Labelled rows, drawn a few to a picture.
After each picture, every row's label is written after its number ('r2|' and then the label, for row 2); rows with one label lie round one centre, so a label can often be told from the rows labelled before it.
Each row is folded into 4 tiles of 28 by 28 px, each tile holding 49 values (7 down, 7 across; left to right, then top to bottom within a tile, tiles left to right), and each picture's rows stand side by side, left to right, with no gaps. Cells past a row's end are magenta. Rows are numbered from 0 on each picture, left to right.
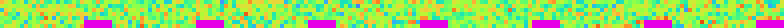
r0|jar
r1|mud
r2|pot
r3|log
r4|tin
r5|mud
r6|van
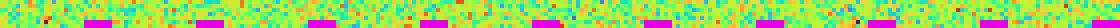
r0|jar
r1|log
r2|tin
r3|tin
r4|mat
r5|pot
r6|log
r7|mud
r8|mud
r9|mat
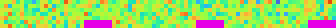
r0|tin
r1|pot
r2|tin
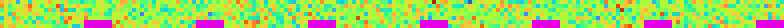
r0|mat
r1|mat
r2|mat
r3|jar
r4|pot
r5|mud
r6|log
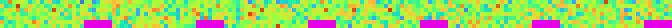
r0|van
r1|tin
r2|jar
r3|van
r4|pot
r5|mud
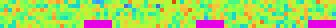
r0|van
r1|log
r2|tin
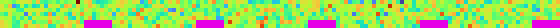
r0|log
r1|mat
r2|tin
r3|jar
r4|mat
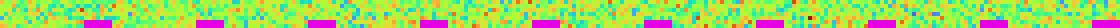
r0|tin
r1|mat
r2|tin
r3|log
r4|pot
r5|jar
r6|mud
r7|mud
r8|mat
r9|tin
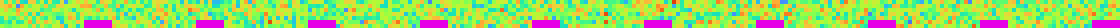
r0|jar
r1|pot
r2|jar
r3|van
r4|mud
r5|jar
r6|tin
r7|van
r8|pot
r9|tin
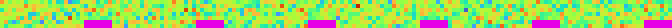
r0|pot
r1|van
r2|mud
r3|jar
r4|mud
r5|mud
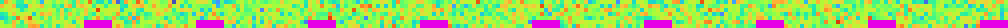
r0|mud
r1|pot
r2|log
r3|van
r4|log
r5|van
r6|tin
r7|pot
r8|mat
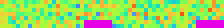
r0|tin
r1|jar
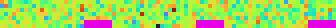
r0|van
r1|mud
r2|pot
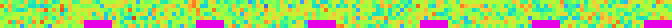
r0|mud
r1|jar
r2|jar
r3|tin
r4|tin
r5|jar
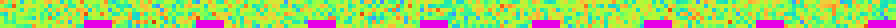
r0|tin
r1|log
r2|pot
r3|jar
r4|log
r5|van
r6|jar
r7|pot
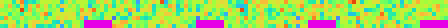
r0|jar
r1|jar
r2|log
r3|jar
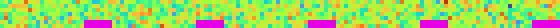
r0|van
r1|tin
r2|jar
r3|pot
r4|tin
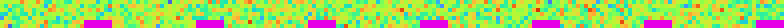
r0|log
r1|jar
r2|log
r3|van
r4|pot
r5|mud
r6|pot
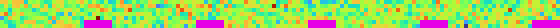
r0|van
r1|van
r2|pot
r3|log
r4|mud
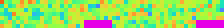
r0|tin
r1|mud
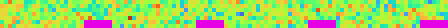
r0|mat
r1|pot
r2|mat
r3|van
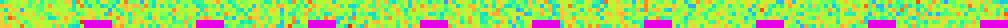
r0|mat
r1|mat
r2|mud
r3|mud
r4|pot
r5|mud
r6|log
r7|tin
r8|log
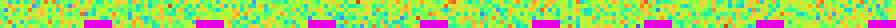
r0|mud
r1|mat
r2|mat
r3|log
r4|mud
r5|tin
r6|log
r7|van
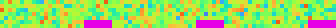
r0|mud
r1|mud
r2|mat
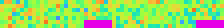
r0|mat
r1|pot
